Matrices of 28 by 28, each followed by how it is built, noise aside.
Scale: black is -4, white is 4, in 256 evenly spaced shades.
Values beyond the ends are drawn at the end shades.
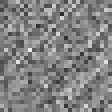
Hankel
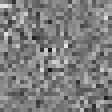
block diagonal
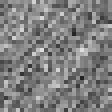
Hankel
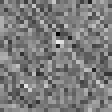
Toeplitz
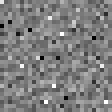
sparse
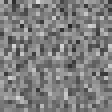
repeating columns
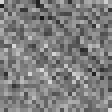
Toeplitz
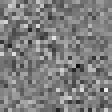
block diagonal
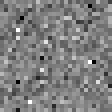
sparse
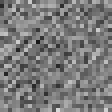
Hankel
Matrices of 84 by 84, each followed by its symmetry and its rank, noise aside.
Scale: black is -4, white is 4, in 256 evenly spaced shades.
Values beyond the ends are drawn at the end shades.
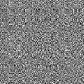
antisymmetric, rank six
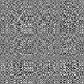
no symmetry, rank five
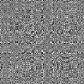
symmetric, rank five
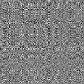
antisymmetric, rank six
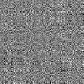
antisymmetric, rank six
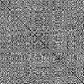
symmetric, rank seven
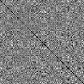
symmetric, rank seven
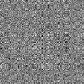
no symmetry, rank six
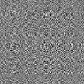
no symmetry, rank five
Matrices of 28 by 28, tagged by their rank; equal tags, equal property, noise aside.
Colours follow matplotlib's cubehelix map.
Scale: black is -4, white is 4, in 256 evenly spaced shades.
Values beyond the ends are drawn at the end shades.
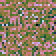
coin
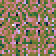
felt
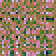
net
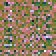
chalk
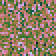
coin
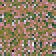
chalk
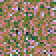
coin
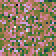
coin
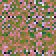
felt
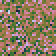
coin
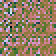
felt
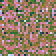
coin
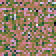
coin
